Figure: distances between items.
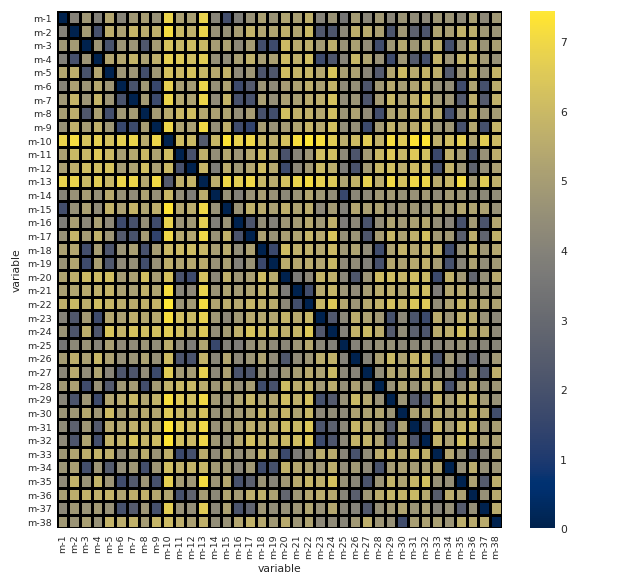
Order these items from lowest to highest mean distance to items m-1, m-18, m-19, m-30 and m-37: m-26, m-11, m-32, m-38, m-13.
m-38, m-26, m-32, m-11, m-13
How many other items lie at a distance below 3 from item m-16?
7
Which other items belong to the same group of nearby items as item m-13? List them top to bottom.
m-10
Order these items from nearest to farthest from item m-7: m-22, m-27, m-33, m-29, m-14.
m-27, m-14, m-33, m-22, m-29
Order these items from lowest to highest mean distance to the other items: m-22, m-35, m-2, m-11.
m-35, m-2, m-11, m-22
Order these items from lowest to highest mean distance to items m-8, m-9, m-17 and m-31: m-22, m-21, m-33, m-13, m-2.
m-2, m-33, m-21, m-22, m-13
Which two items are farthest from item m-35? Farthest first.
m-13, m-10
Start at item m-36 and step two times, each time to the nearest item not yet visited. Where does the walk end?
m-33
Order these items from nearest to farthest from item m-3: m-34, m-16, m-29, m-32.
m-34, m-16, m-29, m-32
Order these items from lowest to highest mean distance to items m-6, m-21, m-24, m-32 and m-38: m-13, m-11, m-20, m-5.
m-20, m-11, m-5, m-13
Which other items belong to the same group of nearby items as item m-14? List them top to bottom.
m-25
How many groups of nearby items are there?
9
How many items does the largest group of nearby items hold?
8
